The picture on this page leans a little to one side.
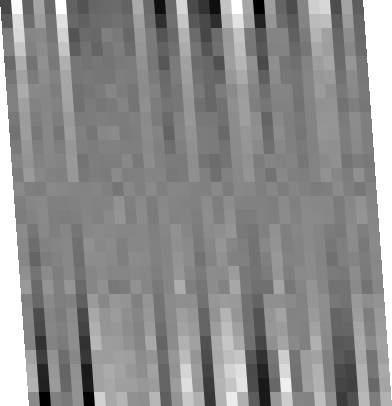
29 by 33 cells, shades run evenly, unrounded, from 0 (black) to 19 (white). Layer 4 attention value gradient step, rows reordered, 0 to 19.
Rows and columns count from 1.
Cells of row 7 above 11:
5
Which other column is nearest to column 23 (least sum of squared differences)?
25
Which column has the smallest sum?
6
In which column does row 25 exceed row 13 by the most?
19
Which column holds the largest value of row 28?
24
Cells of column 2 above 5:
24
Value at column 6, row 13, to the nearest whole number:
11
